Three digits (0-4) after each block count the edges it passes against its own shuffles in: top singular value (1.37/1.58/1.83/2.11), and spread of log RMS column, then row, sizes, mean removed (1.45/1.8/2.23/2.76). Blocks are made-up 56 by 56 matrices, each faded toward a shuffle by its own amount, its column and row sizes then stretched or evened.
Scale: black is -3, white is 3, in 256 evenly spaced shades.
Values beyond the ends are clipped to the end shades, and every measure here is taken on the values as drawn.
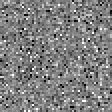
0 0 0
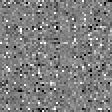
0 2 2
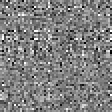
3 2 3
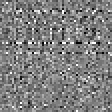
4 2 3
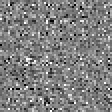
2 1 2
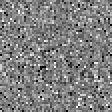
1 0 0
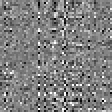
4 4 3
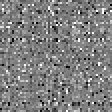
3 1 2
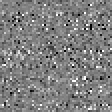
0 1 3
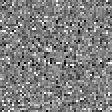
0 0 2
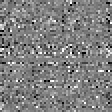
0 2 4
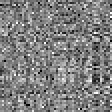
4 0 1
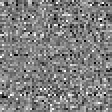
1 0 3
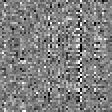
4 4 0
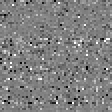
0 0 3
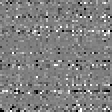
2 2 4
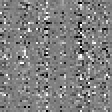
1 4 3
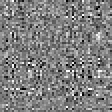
4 3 3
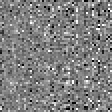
2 3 1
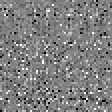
2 0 2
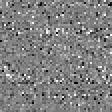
0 0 3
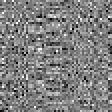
4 2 0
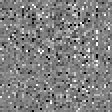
2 2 1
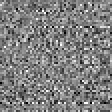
4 0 3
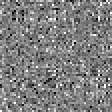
3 0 1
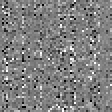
2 4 1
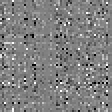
1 4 3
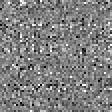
2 0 3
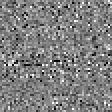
0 1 3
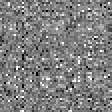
3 2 0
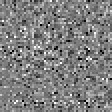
3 0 2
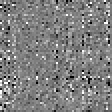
1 4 2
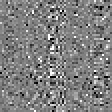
4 3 1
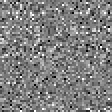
3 1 1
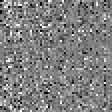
0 4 3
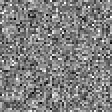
3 0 0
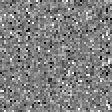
0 2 0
